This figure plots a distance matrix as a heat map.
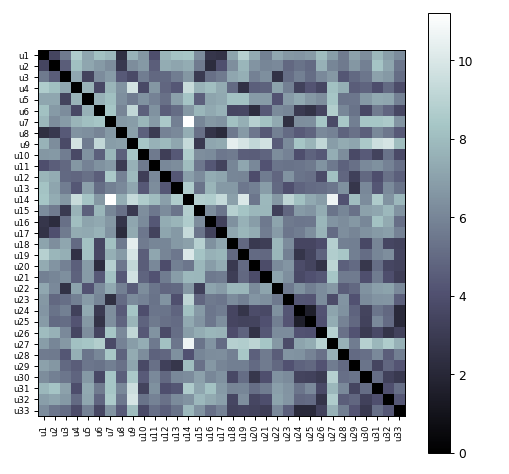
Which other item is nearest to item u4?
u19
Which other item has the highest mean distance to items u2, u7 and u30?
u14
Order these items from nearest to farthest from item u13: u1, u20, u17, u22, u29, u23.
u29, u23, u22, u20, u17, u1
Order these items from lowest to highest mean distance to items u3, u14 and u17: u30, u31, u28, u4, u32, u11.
u28, u11, u30, u32, u31, u4
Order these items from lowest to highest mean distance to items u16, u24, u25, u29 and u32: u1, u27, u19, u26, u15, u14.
u26, u19, u1, u15, u27, u14
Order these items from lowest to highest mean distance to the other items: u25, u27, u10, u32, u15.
u25, u10, u32, u15, u27
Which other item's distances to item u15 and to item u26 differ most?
u9
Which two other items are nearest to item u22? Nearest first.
u3, u15
